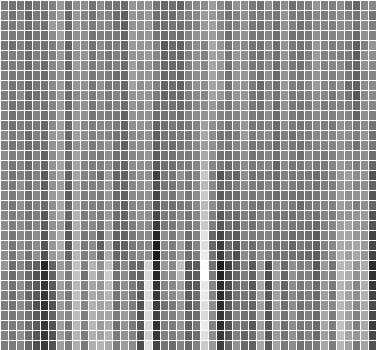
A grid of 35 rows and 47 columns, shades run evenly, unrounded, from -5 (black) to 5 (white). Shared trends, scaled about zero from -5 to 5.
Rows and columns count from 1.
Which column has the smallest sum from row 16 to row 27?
20
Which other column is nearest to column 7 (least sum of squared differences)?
18
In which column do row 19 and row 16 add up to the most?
26
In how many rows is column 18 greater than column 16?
26
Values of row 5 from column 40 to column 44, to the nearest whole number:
1 0 0 0 0
